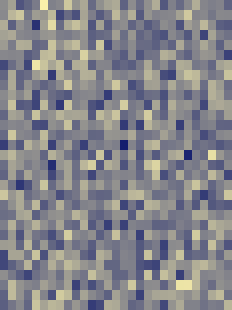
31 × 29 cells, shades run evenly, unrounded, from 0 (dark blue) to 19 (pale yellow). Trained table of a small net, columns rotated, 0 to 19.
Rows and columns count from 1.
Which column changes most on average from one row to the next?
5
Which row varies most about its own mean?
11
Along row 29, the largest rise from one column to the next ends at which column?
23
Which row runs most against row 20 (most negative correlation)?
27
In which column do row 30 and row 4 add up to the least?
18
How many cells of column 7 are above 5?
25
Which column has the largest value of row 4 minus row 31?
1
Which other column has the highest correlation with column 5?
8
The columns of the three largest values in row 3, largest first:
7, 10, 26
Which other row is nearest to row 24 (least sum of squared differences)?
9
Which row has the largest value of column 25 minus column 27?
19
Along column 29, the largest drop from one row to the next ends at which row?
21
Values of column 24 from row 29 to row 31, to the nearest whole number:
18 10 9
